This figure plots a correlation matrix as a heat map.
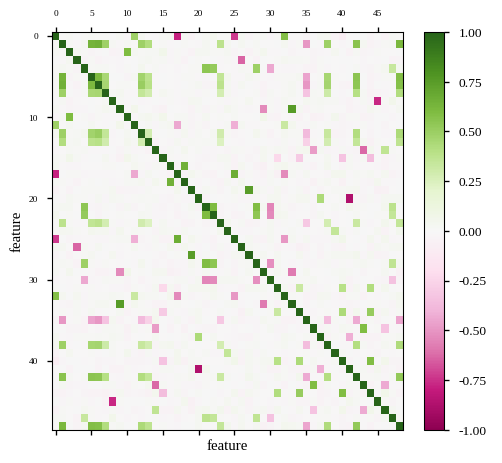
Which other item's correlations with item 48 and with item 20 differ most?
41
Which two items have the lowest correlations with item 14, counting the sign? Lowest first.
43, 36
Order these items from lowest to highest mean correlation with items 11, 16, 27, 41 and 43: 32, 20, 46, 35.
20, 46, 35, 32
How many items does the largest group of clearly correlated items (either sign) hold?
11
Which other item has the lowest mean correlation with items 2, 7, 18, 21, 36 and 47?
30
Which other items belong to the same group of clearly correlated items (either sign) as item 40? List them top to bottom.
15, 31, 34, 44
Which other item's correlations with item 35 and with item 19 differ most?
27
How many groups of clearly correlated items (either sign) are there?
13
